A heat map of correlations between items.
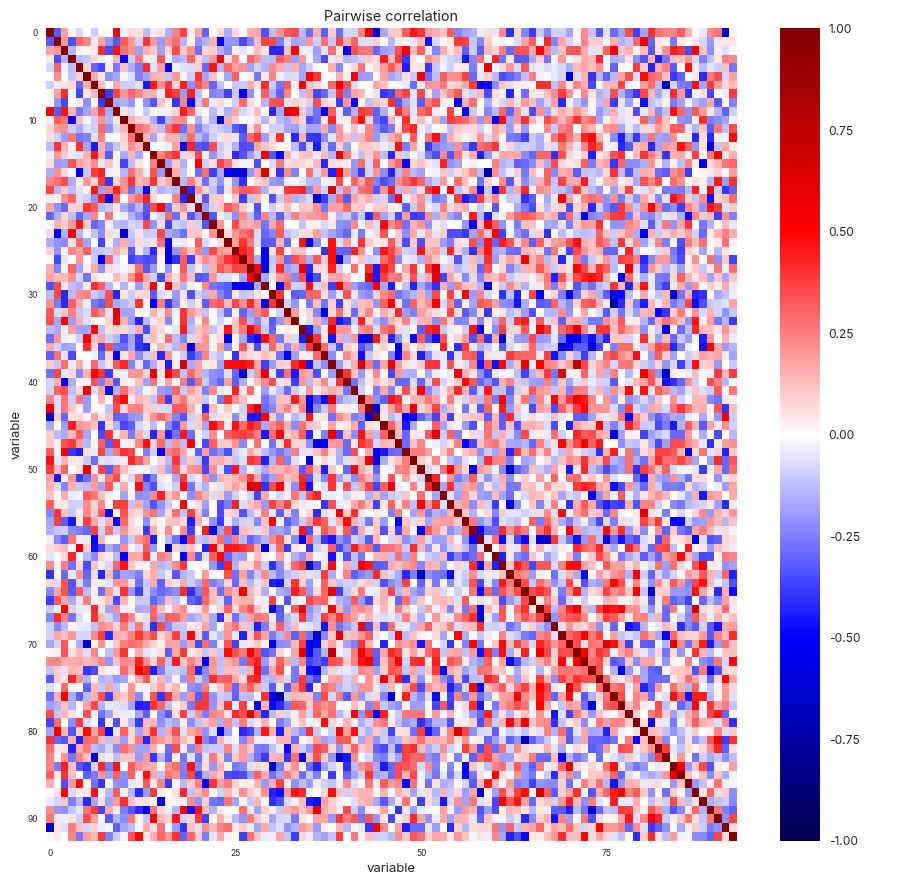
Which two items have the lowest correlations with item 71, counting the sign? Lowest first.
35, 58
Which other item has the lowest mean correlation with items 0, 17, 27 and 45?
44
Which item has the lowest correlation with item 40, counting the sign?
2
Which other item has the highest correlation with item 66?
87
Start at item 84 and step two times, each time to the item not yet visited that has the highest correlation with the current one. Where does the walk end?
75
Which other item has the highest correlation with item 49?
43
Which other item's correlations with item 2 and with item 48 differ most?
47
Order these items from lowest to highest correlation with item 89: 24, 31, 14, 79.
31, 24, 79, 14
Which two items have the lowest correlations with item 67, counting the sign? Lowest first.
58, 23
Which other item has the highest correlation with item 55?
80
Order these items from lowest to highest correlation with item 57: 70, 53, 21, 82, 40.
53, 82, 40, 21, 70
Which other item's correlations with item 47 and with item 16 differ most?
59
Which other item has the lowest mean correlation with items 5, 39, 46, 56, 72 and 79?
84
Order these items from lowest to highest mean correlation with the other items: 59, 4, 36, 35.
35, 36, 4, 59
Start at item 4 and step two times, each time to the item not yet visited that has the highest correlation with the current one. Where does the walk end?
22
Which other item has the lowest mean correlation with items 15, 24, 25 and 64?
16
